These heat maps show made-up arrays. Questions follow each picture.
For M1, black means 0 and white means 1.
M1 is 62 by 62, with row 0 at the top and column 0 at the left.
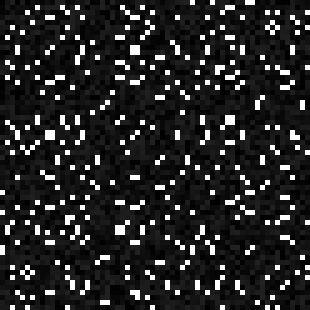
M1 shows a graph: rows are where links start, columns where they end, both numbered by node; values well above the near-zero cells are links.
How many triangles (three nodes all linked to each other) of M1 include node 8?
0
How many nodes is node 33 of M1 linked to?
7
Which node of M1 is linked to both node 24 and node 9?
node 46
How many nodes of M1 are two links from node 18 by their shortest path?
3
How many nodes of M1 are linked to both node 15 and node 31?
1
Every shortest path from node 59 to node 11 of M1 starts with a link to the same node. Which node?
node 27
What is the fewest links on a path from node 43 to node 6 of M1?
6
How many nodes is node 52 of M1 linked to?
5
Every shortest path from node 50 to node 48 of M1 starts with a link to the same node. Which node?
node 42
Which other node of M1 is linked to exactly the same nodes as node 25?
node 61
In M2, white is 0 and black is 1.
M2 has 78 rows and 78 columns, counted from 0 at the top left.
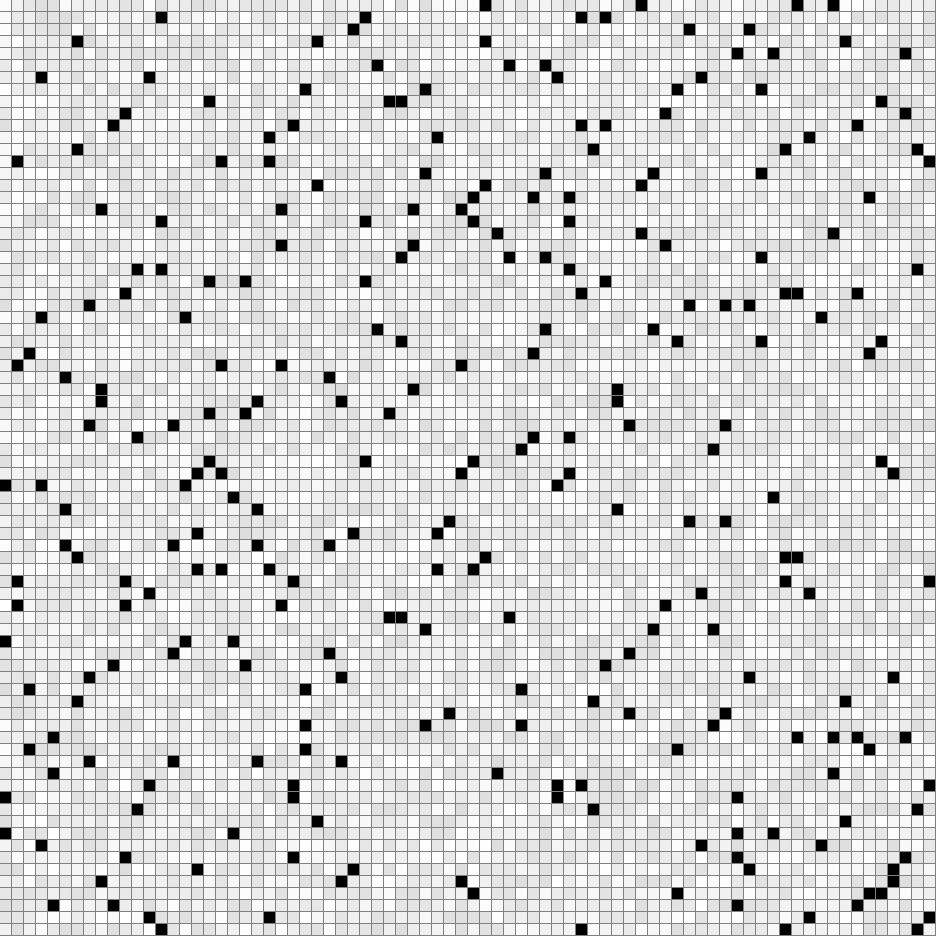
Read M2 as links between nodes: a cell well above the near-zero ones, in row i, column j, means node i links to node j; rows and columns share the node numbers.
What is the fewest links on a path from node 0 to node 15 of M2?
2
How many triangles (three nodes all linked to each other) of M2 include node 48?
3
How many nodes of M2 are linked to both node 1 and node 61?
0
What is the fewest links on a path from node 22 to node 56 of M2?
4
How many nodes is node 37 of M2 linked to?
2
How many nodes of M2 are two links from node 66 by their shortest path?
10
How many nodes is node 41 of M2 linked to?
2
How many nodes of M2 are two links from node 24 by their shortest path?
9
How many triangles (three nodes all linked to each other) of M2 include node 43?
0
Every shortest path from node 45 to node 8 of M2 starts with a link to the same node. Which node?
node 21
